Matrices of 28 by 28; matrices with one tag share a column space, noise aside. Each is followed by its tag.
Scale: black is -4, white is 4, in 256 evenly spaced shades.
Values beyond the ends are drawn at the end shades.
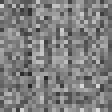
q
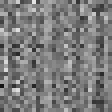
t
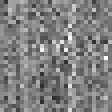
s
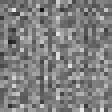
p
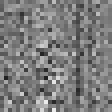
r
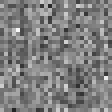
q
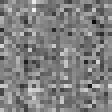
t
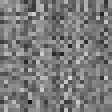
r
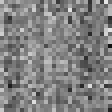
t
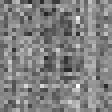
t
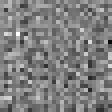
p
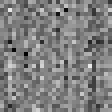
p
